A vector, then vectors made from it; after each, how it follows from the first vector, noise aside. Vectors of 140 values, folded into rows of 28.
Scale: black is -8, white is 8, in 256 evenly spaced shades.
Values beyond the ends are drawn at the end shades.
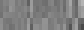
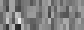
wrapped around, negated, scaled up.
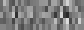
wrapped around, scaled up.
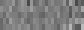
sign-scrambled.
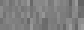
negated, shrunk.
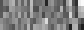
scaled up.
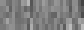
negated.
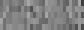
sign-scrambled.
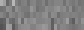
reversed, negated, partly zeroed.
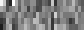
reversed, negated, scaled up.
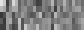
reversed, negated, scaled up.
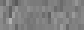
wrapped around, negated, partly zeroed.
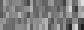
scaled up.
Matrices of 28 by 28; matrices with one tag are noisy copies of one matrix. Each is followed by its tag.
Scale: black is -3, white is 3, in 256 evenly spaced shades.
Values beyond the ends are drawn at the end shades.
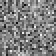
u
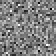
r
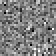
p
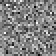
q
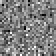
p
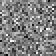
r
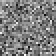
r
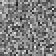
r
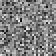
p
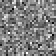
u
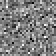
q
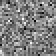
q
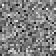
u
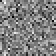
r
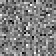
p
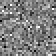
r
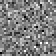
q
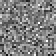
p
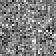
p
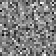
q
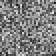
u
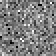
q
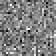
p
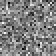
q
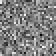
p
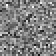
q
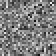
q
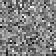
u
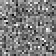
r
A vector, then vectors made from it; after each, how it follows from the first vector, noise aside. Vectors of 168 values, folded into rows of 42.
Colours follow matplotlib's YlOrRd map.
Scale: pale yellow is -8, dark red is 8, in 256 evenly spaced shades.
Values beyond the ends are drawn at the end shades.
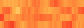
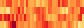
wrapped around, negated, scaled up.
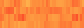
wrapped around, shrunk.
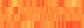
reversed, negated, partly zeroed.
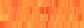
wrapped around, negated, partly zeroed.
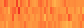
negated, partly zeroed.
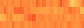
reversed, negated, partly zeroed.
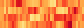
wrapped around, negated, scaled up.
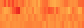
negated, partly zeroed.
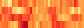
wrapped around, negated, scaled up.
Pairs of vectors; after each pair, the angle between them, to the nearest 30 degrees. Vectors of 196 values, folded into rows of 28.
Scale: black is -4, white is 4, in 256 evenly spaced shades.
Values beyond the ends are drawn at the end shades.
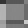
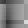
60 degrees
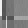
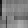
150 degrees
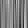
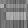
60 degrees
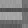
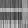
150 degrees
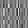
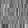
60 degrees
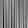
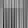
30 degrees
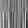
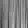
120 degrees
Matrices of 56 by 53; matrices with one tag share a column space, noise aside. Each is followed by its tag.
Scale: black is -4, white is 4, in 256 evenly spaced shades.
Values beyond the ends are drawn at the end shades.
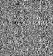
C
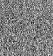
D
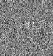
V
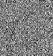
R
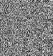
R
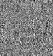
V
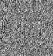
V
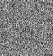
V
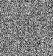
R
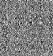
C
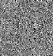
V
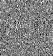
V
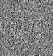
V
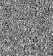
D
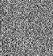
R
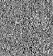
C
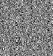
D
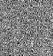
R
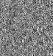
D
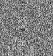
D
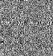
C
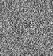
V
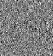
V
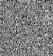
C
